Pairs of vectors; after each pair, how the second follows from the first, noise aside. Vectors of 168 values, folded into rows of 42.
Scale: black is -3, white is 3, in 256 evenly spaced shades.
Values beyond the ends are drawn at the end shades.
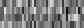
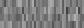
shrunk.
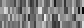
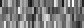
wrapped around, negated.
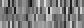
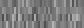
reversed, negated, shrunk.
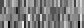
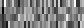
reversed, negated.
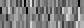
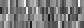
sign-scrambled.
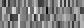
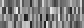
wrapped around, negated.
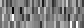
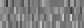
reversed, negated, shrunk.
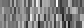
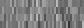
shrunk.
